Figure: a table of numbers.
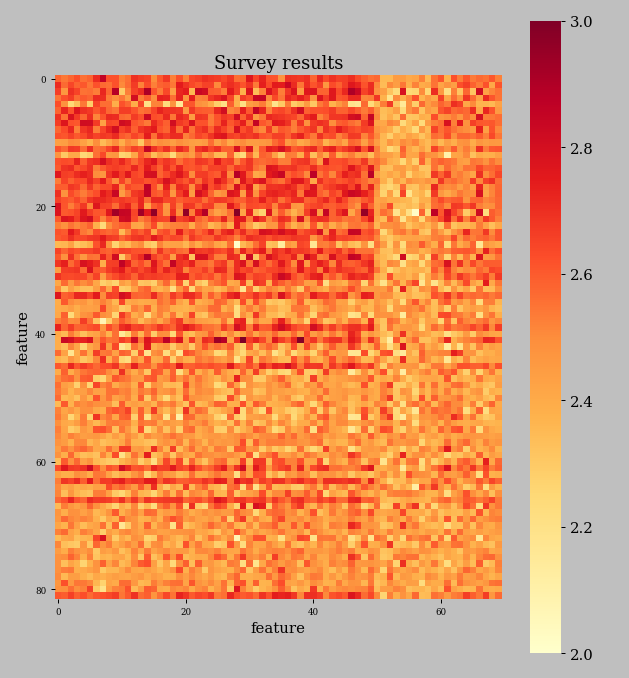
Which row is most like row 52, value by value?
64
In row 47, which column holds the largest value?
28
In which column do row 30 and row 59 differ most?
10
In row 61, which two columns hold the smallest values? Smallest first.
54, 57
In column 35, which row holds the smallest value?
26
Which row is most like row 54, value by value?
49
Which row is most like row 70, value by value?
40
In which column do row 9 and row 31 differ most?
52
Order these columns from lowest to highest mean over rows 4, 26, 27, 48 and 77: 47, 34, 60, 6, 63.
47, 34, 60, 63, 6
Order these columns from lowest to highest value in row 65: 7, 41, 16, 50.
16, 50, 7, 41
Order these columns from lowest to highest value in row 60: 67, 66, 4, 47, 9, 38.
9, 66, 4, 47, 38, 67
